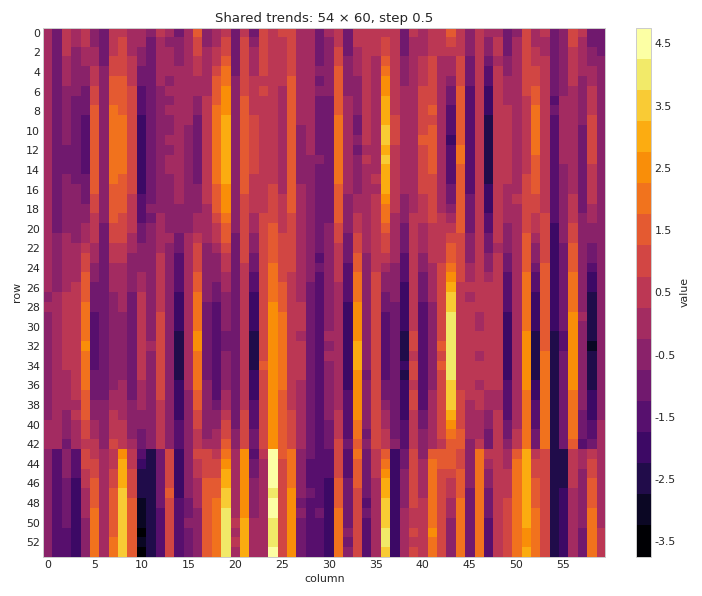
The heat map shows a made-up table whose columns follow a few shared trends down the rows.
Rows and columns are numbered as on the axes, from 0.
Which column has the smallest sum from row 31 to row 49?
54
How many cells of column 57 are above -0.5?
8
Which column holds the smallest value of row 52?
10
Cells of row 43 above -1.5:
48
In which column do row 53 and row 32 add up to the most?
24
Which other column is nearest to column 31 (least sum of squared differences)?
7
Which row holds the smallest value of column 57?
42
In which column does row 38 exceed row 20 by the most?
43
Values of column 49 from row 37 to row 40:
-1.5 -1.5 -1.5 -1
